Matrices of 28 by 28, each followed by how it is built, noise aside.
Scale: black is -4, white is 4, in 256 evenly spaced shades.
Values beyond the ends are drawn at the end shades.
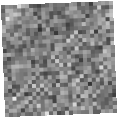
Hankel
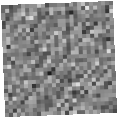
Hankel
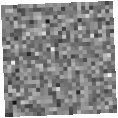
noise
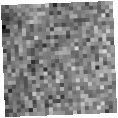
smooth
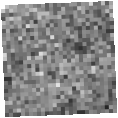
smooth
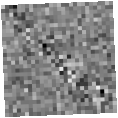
banded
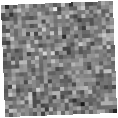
noise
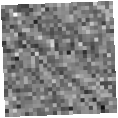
Toeplitz
